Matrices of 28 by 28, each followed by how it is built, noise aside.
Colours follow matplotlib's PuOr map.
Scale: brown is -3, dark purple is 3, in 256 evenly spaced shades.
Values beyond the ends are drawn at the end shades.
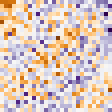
smooth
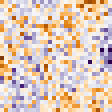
smooth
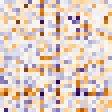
low rank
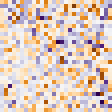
upper triangular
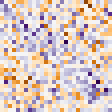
Toeplitz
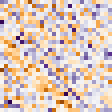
Toeplitz
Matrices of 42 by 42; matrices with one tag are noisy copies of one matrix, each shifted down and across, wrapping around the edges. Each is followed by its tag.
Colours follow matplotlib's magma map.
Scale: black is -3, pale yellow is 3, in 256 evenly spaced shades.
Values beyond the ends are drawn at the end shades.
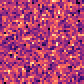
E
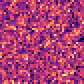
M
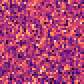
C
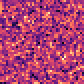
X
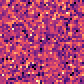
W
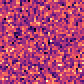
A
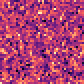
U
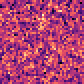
C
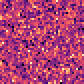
U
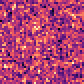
E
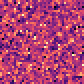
W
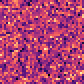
M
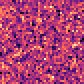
M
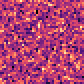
X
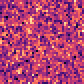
C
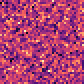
X
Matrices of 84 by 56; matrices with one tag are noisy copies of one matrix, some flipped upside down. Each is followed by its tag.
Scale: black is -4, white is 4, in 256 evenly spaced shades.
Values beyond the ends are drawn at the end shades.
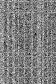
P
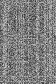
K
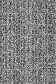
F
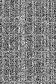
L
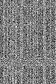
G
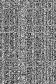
L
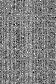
F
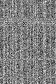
G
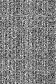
F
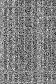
P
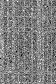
P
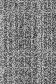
P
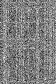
K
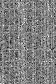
L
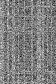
P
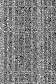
P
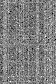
K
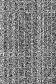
P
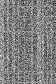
P
